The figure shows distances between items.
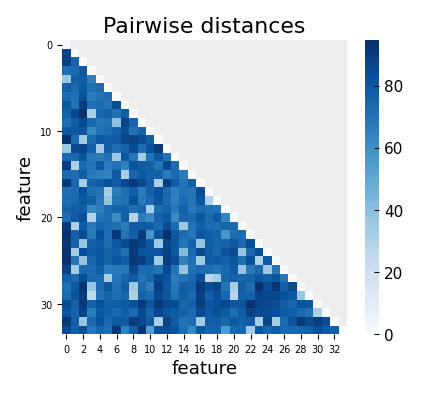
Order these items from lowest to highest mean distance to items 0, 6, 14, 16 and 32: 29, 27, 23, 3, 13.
23, 13, 3, 27, 29
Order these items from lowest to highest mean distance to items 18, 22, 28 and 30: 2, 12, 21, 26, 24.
26, 21, 24, 12, 2
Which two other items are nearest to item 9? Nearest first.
13, 6
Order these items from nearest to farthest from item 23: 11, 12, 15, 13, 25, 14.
25, 11, 14, 15, 13, 12
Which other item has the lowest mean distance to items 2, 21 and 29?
3
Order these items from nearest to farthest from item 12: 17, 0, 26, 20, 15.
0, 15, 17, 20, 26
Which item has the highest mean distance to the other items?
30
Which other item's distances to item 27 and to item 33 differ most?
17
